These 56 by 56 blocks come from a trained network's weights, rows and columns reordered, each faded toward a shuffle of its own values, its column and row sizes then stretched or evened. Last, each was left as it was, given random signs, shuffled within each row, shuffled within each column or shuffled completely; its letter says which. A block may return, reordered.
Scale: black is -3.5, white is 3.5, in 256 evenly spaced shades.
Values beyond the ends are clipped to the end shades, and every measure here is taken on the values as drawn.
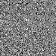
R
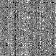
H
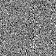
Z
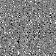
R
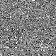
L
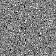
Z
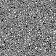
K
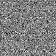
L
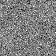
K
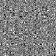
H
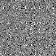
R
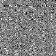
R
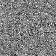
L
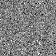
L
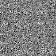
R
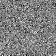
L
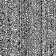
Z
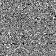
L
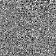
R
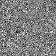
R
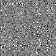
R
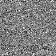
L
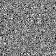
L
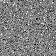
K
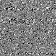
L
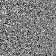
Z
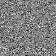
L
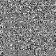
R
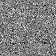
L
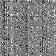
H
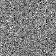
Z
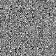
R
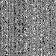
Z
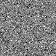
L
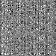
H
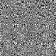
H
